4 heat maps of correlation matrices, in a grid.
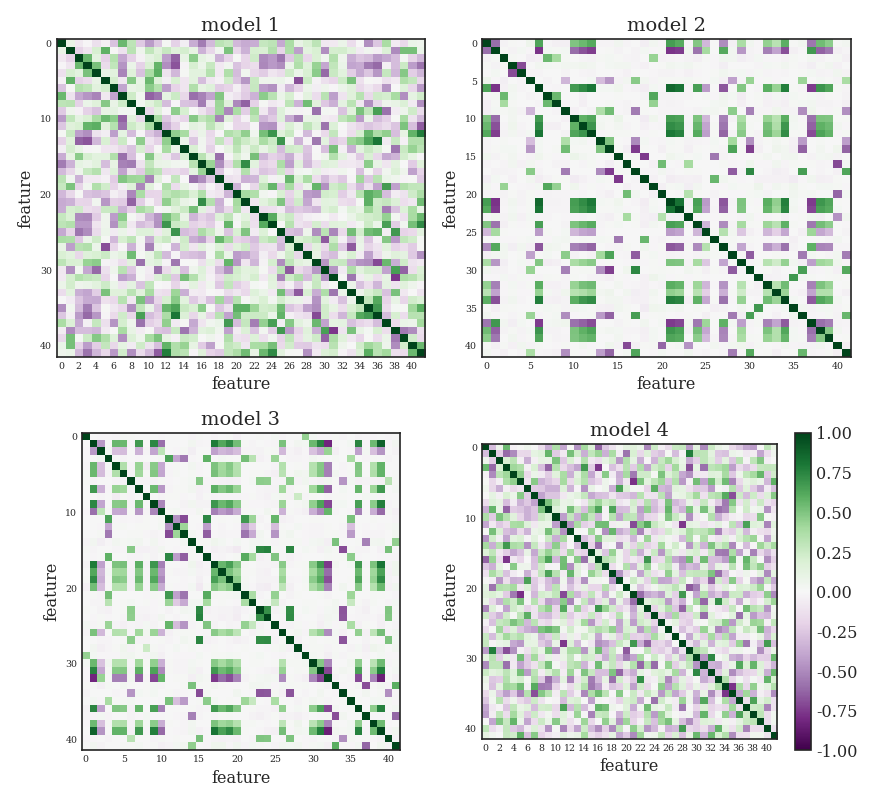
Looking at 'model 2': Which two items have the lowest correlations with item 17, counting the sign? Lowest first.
14, 28
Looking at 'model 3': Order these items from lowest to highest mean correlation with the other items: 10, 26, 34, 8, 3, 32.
32, 10, 34, 8, 3, 26
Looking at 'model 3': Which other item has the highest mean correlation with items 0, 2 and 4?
29
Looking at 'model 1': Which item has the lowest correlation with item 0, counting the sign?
16
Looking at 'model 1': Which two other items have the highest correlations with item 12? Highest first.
41, 24
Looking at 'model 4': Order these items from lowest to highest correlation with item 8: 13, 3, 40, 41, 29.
3, 41, 40, 13, 29
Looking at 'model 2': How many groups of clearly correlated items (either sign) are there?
7
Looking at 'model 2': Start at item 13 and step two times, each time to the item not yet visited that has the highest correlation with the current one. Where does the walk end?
28
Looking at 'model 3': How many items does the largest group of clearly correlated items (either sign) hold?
18
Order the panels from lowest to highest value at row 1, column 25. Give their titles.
model 4, model 1, model 3, model 2
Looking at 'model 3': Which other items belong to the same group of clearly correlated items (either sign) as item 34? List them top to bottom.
6, 15, 23, 24, 27, 40
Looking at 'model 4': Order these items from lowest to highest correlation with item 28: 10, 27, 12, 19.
27, 10, 12, 19
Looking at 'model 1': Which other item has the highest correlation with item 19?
37
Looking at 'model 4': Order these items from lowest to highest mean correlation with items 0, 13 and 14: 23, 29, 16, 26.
16, 29, 23, 26
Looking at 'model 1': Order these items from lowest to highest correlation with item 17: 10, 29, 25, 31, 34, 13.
34, 13, 31, 29, 25, 10
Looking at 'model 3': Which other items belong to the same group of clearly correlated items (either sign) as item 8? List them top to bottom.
28
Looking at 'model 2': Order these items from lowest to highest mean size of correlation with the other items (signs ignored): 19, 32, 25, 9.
19, 9, 25, 32
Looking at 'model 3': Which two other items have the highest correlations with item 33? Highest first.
41, 14
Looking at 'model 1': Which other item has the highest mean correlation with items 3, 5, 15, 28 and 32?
10
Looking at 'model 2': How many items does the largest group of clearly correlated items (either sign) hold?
18
